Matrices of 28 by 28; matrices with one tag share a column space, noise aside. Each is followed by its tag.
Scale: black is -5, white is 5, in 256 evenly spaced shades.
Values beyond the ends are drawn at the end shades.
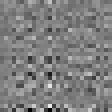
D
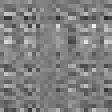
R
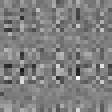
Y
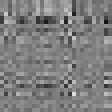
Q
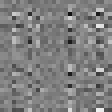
R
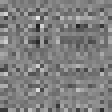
R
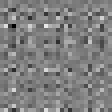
R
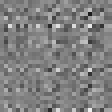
R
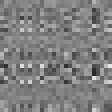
Y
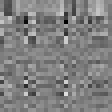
Q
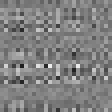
Y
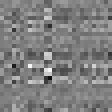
Y
